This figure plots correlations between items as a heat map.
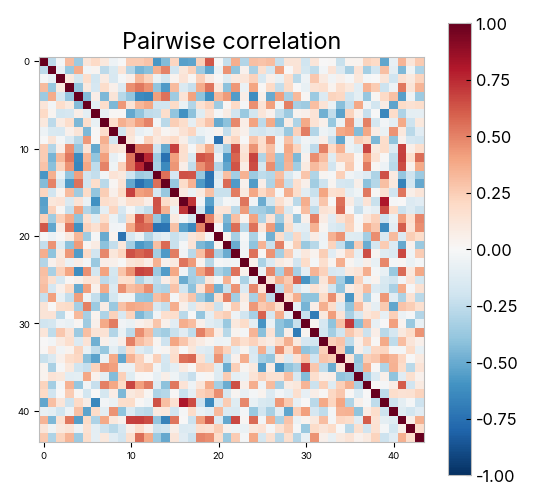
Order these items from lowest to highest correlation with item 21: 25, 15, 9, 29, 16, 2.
15, 2, 16, 9, 29, 25
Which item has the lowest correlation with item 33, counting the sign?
35
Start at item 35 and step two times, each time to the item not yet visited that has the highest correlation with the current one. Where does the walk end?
8
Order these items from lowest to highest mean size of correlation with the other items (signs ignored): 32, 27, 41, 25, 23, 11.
23, 32, 25, 27, 41, 11
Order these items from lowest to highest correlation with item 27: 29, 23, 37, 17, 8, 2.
37, 8, 2, 23, 17, 29
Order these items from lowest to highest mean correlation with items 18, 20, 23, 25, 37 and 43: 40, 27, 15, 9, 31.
9, 27, 40, 31, 15
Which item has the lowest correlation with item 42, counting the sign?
30
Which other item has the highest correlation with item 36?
5
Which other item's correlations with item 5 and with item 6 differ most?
28
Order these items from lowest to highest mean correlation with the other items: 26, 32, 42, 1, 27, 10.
1, 27, 42, 26, 32, 10
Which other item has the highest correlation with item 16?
39
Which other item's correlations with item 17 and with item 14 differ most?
34
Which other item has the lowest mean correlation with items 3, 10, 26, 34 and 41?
14
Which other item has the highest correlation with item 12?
11
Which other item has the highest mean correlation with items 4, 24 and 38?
20
